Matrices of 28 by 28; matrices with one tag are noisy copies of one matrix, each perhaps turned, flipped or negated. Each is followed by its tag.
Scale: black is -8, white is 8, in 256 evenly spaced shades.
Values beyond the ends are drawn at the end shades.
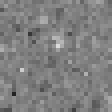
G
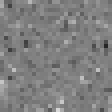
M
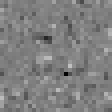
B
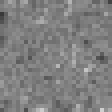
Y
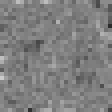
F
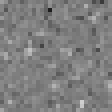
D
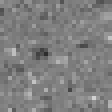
G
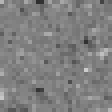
Y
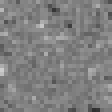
Y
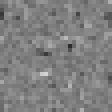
B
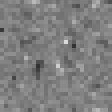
B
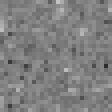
M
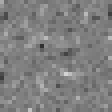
B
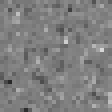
D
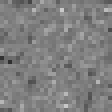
M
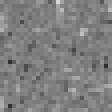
M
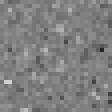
D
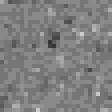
G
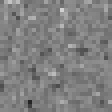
D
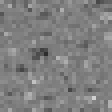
G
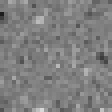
Y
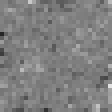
F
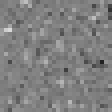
D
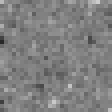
Y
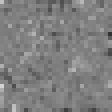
F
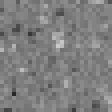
G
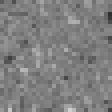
Y
